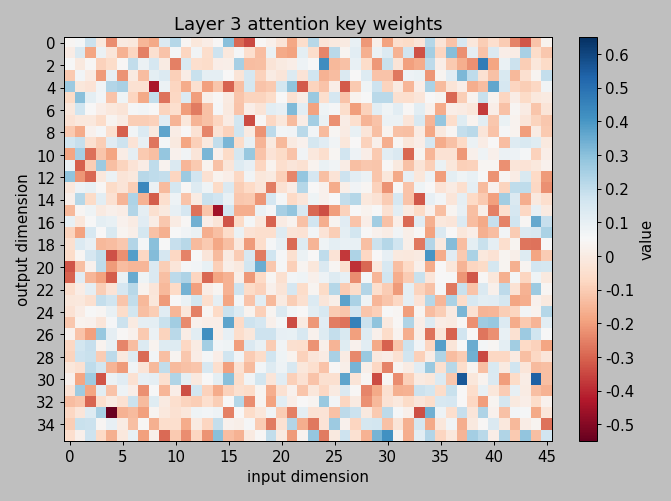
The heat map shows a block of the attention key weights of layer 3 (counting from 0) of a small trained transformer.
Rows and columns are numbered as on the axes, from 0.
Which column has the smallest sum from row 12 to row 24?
14
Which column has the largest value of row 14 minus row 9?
41
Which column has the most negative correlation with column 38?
5
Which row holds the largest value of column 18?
20
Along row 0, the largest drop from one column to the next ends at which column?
16
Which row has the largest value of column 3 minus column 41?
11
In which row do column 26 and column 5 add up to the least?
19
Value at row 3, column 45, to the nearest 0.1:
0.2
